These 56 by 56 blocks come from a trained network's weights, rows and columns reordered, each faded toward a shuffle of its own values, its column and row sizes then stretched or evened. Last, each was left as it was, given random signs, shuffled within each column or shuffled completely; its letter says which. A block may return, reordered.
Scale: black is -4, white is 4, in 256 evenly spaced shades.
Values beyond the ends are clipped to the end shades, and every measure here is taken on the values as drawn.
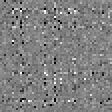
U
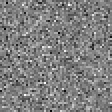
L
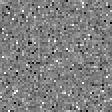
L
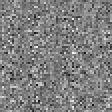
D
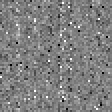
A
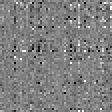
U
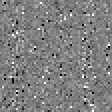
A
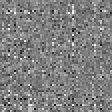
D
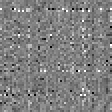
U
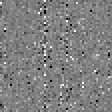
A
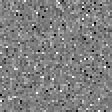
L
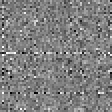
D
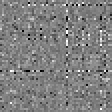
U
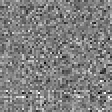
U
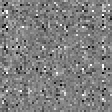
D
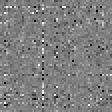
D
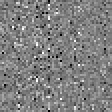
A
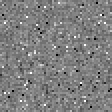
L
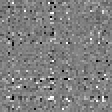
U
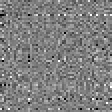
U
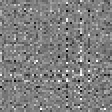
U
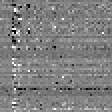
U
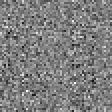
D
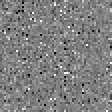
A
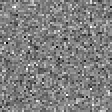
L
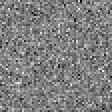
L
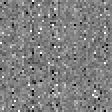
A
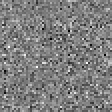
D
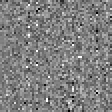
A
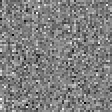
A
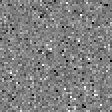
L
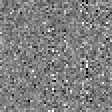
A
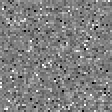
L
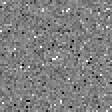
L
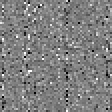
A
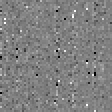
A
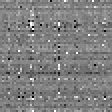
U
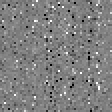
A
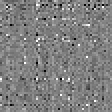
U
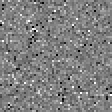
L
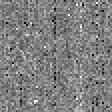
A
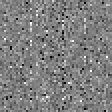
A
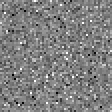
L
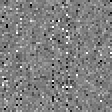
A
